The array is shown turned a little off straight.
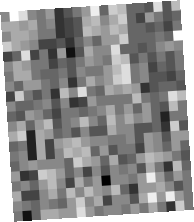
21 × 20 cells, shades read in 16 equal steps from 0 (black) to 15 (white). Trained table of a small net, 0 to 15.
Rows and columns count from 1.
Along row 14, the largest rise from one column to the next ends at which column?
4
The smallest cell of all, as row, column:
18, 11
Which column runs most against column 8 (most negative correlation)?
13
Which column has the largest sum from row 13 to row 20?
16
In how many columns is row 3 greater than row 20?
9
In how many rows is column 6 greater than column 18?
10
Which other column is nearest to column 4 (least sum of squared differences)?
1
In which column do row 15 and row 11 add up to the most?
19
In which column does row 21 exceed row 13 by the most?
8
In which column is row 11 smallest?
6
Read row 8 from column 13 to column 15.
12 13 7
